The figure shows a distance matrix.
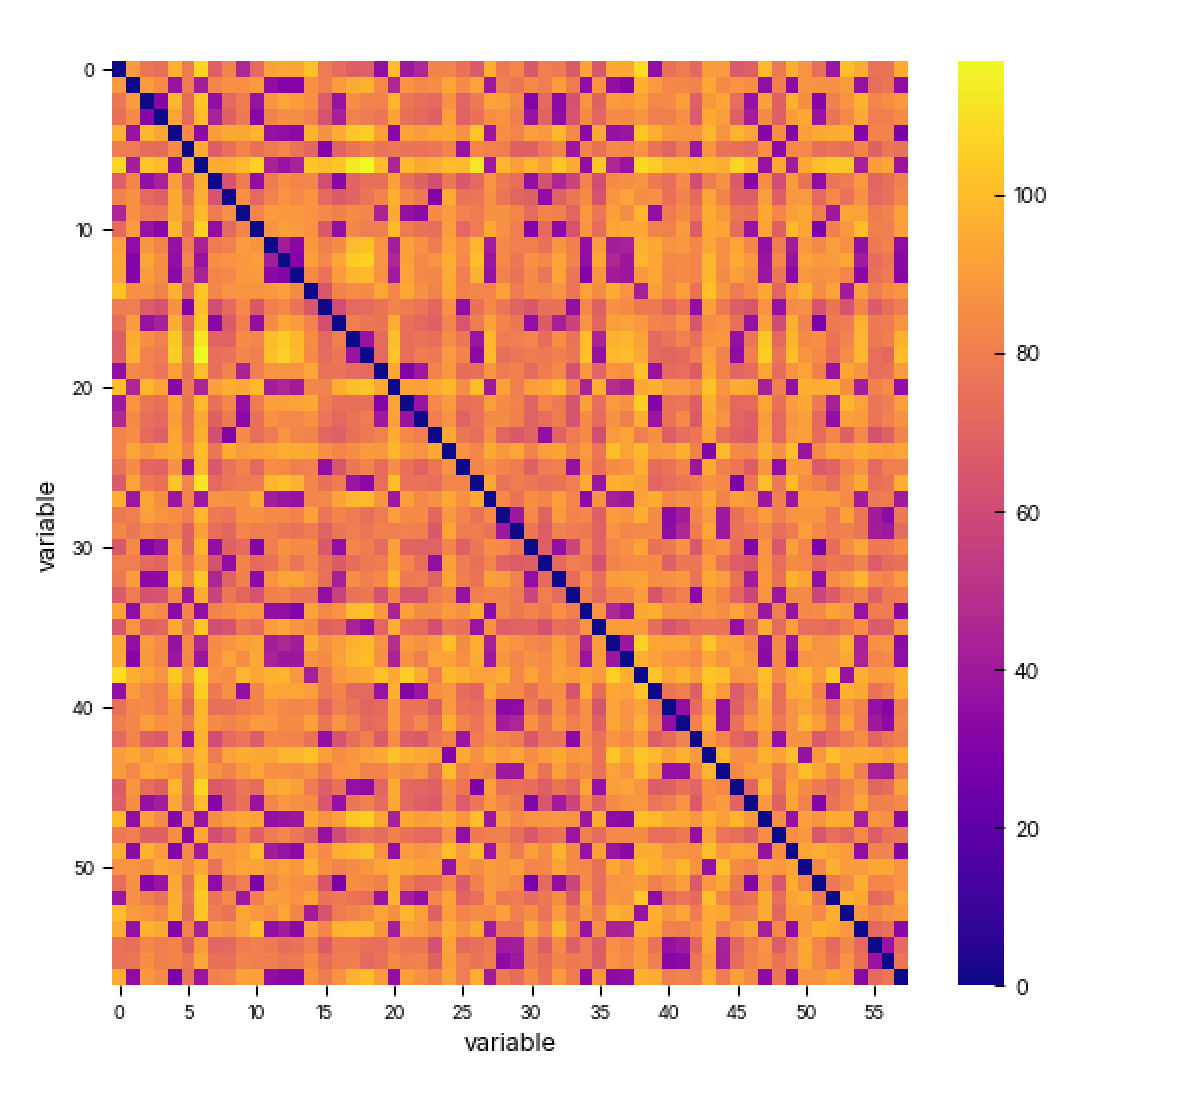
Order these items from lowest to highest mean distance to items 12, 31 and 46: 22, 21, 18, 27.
27, 22, 21, 18
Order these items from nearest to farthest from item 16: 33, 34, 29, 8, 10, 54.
10, 33, 8, 29, 34, 54
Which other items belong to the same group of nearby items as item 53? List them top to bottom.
14, 38
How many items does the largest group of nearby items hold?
15
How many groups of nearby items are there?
9
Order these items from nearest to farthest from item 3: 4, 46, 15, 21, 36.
46, 15, 21, 36, 4
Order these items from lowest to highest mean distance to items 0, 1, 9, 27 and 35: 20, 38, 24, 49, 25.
49, 20, 25, 24, 38
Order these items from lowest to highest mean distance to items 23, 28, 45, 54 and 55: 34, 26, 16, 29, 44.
29, 44, 26, 34, 16
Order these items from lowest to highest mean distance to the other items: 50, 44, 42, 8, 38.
42, 8, 44, 50, 38
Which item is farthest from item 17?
6
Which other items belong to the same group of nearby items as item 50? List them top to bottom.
24, 43
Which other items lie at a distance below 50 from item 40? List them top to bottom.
28, 29, 41, 44, 55, 56
